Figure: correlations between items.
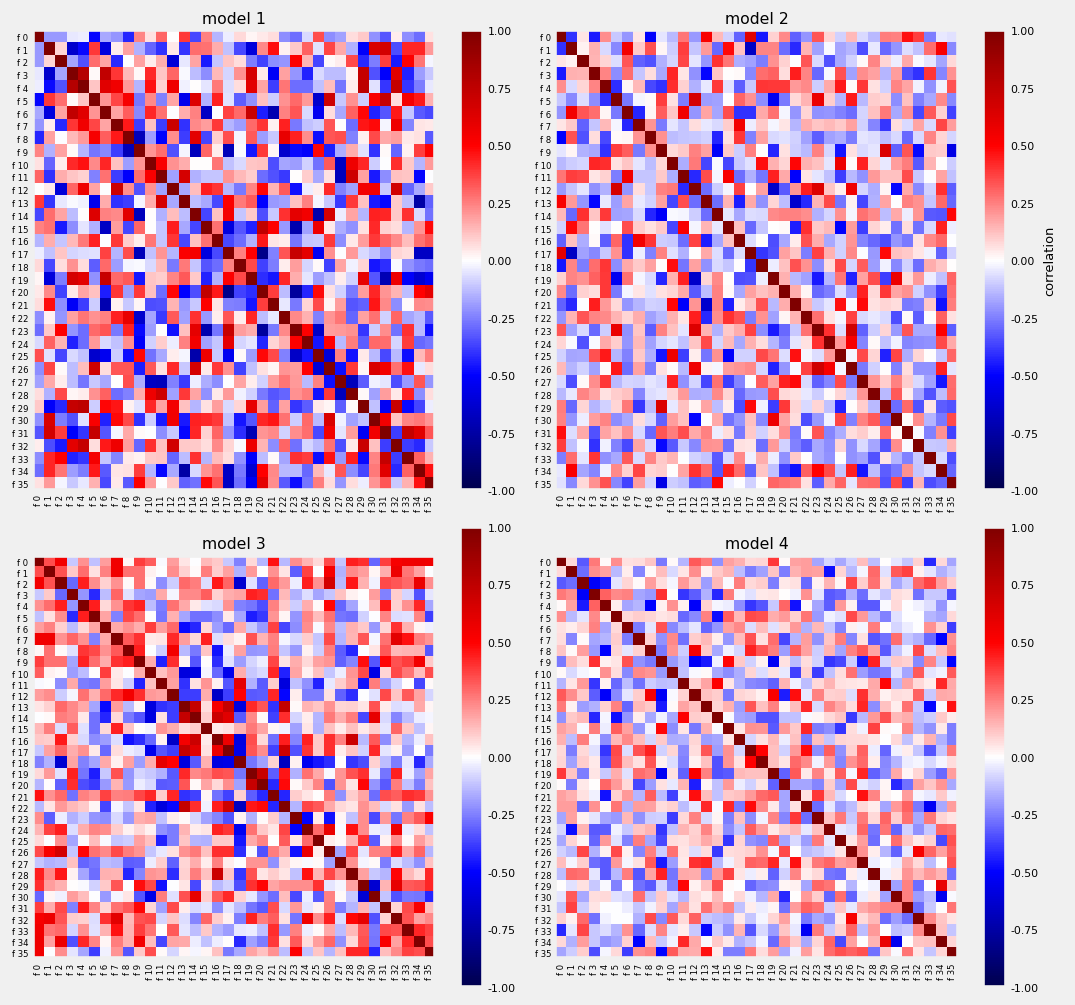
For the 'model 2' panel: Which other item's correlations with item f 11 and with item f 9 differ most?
f 19
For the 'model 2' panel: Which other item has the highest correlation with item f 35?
f 14
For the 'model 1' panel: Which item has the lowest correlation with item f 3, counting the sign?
f 1
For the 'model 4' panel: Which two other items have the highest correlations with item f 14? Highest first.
f 11, f 29
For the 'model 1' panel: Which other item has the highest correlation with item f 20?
f 15
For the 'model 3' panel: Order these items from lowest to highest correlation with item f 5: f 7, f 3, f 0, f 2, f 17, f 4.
f 3, f 7, f 0, f 17, f 2, f 4
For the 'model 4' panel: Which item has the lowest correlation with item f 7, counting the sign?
f 34
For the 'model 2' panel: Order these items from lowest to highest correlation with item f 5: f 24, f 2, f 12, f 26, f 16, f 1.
f 1, f 2, f 24, f 16, f 26, f 12
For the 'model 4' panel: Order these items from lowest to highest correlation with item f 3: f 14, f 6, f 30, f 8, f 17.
f 14, f 8, f 17, f 30, f 6
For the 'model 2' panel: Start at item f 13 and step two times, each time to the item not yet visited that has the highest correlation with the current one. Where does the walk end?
f 17
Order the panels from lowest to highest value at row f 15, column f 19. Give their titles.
model 1, model 4, model 2, model 3
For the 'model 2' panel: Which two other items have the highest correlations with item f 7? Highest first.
f 16, f 34
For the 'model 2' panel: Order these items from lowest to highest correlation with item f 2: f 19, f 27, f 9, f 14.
f 9, f 27, f 19, f 14
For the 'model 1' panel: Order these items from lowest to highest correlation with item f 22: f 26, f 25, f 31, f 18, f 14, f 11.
f 11, f 25, f 31, f 18, f 26, f 14
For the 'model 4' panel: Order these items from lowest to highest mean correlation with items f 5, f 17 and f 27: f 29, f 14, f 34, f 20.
f 14, f 29, f 34, f 20
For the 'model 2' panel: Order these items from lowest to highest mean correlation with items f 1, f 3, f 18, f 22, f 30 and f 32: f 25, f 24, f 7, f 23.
f 23, f 24, f 7, f 25
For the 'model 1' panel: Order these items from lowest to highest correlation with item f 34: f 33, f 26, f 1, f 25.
f 26, f 25, f 33, f 1
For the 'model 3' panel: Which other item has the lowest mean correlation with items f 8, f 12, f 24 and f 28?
f 23
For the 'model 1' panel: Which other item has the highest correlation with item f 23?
f 17
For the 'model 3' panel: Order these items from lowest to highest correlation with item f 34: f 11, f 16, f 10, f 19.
f 11, f 19, f 16, f 10
